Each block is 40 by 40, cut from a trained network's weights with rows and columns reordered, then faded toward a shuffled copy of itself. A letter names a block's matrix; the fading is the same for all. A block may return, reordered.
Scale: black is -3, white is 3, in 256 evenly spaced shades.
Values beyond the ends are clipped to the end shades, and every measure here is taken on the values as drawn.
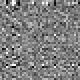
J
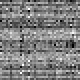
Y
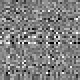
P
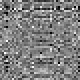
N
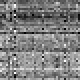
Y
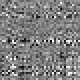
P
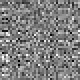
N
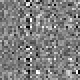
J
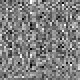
J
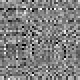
N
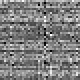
Y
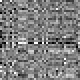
N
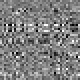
P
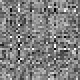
J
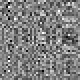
J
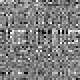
P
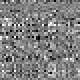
P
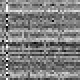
Y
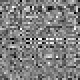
P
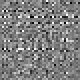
P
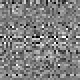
P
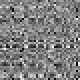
N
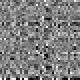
N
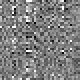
J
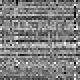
Y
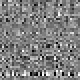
P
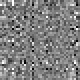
J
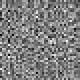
J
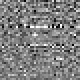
P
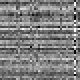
Y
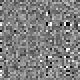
J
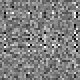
J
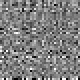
P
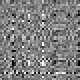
N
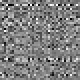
P
